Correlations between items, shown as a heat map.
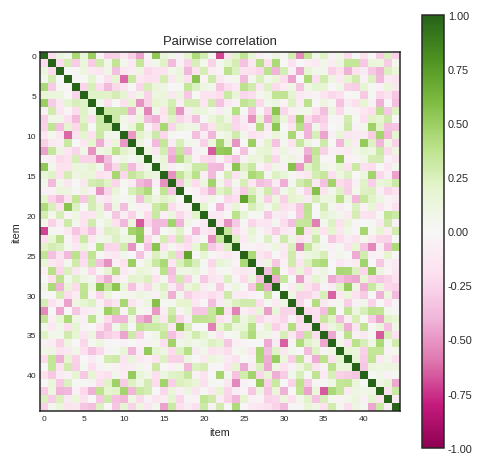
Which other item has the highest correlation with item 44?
24
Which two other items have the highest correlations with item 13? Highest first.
37, 17
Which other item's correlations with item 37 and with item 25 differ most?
6
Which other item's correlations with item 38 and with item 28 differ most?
29
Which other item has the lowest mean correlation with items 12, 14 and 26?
21
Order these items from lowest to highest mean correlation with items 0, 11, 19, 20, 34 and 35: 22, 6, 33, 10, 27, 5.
10, 22, 5, 27, 6, 33
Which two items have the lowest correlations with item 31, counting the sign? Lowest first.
3, 21
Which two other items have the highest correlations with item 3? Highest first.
19, 33
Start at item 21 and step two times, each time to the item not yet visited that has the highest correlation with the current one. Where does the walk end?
36
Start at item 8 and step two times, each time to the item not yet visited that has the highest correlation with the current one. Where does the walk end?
22
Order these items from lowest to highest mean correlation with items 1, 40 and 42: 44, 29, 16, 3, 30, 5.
30, 5, 3, 16, 29, 44
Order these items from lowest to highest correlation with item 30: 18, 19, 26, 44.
44, 18, 19, 26
